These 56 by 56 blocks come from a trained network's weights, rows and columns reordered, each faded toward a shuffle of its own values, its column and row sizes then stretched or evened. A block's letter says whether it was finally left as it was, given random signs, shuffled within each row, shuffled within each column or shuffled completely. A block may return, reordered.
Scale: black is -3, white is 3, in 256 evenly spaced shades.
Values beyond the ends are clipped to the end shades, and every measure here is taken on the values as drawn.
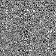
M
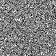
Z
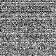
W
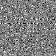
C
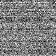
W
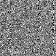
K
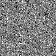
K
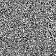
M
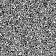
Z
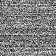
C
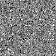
M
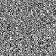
W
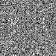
W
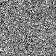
K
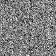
K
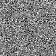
C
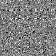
W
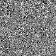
M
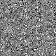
K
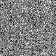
K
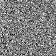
C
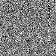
M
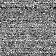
C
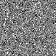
K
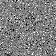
Z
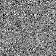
C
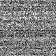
C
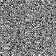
W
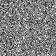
Z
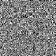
W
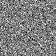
Z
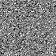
C
